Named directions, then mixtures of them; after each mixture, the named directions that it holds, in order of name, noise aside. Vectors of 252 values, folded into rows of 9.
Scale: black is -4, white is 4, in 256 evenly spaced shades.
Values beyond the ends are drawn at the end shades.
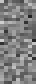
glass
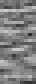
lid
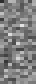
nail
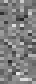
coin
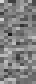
nail.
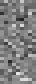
coin.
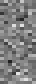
coin.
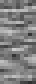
lid.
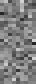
coin, glass, nail.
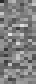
nail.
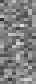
coin, nail.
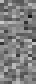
glass.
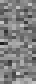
coin, glass, lid.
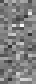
coin, nail.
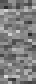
lid, nail.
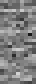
coin, lid.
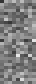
coin, glass, nail.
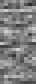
glass, lid.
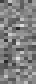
nail.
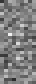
nail.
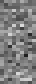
coin, lid, nail.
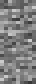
glass, lid, nail.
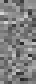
coin, glass.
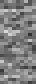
lid, nail.
